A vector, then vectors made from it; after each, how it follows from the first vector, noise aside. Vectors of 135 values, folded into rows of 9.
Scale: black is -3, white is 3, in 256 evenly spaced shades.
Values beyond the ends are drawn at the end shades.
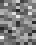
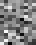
wrapped around, negated.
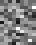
reversed.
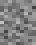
reversed, negated, shrunk.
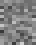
wrapped around, shrunk.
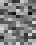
negated.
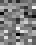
reversed.
